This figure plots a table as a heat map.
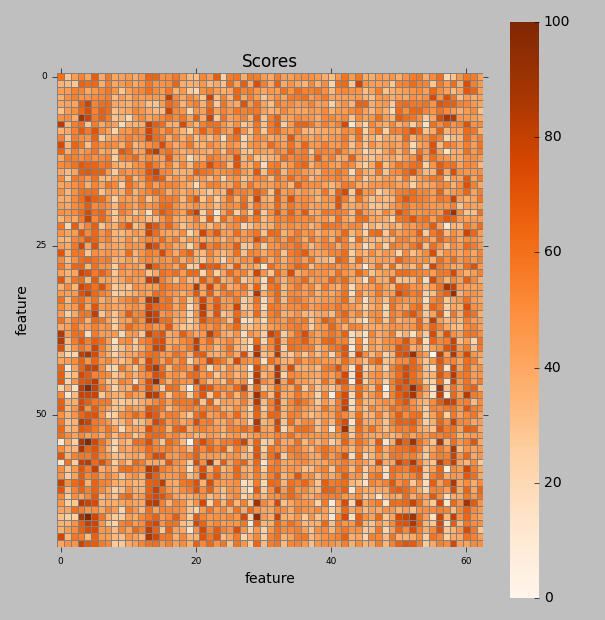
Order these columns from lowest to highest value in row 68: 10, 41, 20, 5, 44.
20, 44, 10, 41, 5
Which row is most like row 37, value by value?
12
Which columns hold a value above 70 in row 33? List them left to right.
13, 14, 21
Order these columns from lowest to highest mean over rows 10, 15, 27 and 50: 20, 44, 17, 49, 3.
20, 49, 17, 44, 3
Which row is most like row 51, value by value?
44
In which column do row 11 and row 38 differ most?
57
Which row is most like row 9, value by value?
15
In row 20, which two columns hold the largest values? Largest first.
58, 20
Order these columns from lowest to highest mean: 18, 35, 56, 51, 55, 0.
18, 55, 0, 35, 51, 56
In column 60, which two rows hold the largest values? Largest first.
63, 47
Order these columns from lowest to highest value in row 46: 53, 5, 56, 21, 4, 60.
60, 53, 21, 5, 56, 4
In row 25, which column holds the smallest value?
45
